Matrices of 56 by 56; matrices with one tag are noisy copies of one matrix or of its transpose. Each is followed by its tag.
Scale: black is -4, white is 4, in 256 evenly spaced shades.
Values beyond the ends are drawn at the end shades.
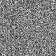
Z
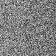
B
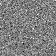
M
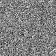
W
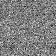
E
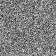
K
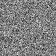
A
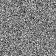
A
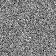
A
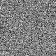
Z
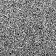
B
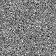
A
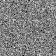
M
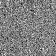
Z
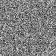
W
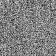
Z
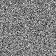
A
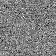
Z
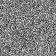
K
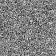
K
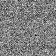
E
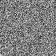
W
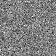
A
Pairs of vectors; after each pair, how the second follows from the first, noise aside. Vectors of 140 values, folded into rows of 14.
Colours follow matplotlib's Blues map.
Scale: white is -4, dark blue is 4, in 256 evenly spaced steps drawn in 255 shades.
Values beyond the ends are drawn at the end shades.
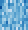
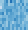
negated, shrunk.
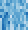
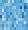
wrapped around, partly zeroed.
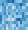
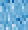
partly zeroed.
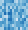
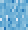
partly zeroed.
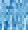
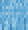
negated, shrunk.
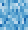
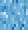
wrapped around, partly zeroed.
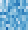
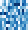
scaled up.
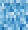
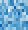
wrapped around, negated.
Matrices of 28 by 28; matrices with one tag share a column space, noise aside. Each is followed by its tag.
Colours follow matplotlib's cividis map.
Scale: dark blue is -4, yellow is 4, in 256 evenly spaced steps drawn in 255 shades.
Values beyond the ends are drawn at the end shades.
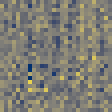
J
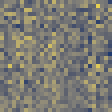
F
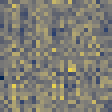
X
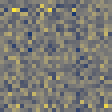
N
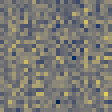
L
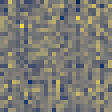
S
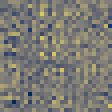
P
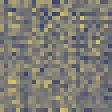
F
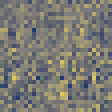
X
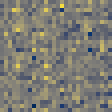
N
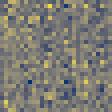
S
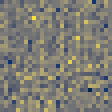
J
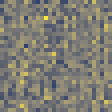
S
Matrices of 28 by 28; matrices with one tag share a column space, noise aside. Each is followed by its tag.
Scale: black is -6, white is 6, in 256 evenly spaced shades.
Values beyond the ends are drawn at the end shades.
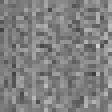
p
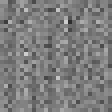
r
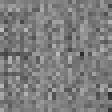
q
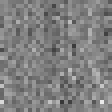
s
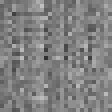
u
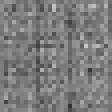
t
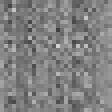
p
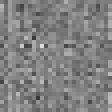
t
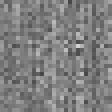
t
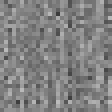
s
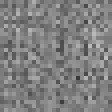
s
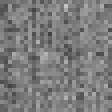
q
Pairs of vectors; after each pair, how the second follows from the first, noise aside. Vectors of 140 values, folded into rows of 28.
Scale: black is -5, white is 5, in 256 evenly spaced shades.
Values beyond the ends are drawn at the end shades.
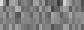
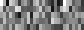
scaled up.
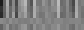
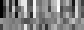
scaled up.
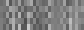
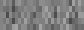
reversed, negated, partly zeroed.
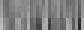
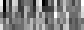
reversed, scaled up.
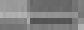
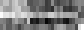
scaled up.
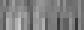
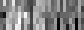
scaled up.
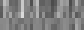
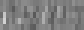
wrapped around, partly zeroed.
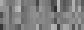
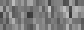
wrapped around, negated.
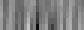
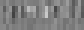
reversed, negated, partly zeroed.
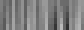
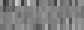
reversed, negated, partly zeroed.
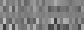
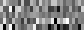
scaled up.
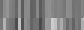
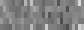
wrapped around, partly zeroed.
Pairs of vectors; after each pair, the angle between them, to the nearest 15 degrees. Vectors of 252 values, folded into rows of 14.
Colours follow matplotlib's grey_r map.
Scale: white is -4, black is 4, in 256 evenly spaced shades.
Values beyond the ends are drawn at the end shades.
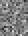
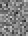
150 degrees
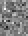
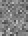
90 degrees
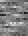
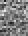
120 degrees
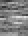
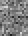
120 degrees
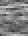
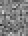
60 degrees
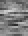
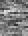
30 degrees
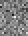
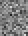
105 degrees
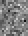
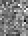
45 degrees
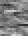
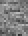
135 degrees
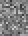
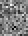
150 degrees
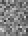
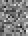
135 degrees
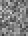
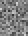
105 degrees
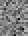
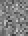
75 degrees
